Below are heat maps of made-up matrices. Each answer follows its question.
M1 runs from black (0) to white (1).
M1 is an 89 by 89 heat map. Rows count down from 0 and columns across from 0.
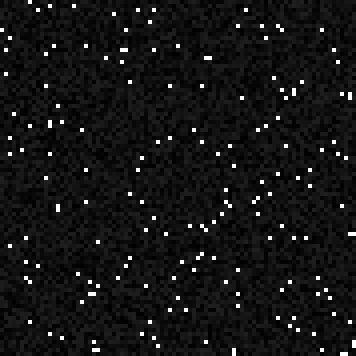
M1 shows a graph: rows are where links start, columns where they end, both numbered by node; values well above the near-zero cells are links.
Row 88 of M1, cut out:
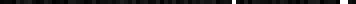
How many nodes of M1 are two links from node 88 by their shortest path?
5
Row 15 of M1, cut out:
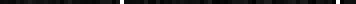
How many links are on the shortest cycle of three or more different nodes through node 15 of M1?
5
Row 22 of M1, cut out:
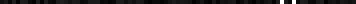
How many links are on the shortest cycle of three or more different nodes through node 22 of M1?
7
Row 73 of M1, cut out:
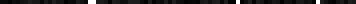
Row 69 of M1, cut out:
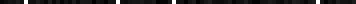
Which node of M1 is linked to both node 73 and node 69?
node 79
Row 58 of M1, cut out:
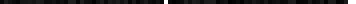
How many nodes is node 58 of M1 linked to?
3
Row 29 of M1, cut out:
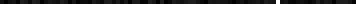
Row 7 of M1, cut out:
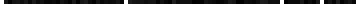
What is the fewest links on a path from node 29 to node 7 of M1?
6
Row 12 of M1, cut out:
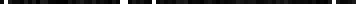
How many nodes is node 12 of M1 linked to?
5
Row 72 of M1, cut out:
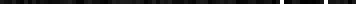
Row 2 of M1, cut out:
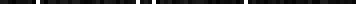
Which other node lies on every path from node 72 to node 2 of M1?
node 70
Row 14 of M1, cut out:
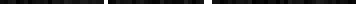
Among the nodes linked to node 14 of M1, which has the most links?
node 51
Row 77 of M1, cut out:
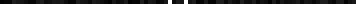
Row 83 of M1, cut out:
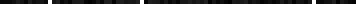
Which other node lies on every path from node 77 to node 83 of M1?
node 42
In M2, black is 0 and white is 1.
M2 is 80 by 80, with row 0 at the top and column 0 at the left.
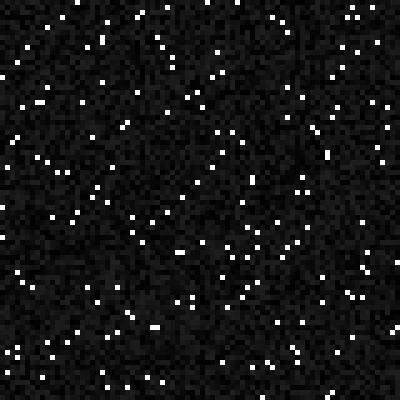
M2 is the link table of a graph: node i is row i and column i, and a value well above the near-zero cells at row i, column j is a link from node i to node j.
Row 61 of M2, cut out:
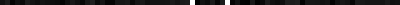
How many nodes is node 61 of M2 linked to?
2
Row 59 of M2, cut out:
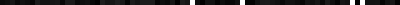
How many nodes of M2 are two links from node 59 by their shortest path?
7
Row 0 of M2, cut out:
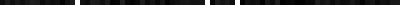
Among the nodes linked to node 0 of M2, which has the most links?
node 15
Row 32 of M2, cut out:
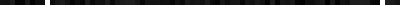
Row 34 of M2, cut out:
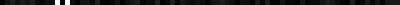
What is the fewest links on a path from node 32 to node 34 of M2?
4
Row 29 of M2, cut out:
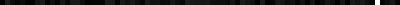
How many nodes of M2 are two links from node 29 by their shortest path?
1
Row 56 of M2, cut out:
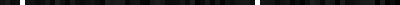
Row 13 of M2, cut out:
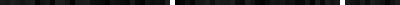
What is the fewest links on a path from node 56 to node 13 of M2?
7
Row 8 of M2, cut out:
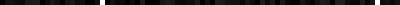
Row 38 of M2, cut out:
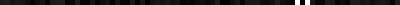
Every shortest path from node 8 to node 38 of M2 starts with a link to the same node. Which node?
node 20
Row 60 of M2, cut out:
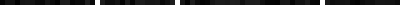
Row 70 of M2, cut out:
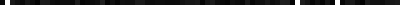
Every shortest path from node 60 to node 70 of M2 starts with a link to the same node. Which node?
node 64
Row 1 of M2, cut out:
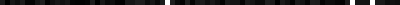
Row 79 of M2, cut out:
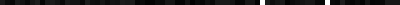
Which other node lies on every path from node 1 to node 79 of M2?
node 65
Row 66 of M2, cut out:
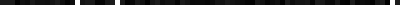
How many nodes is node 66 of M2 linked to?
3
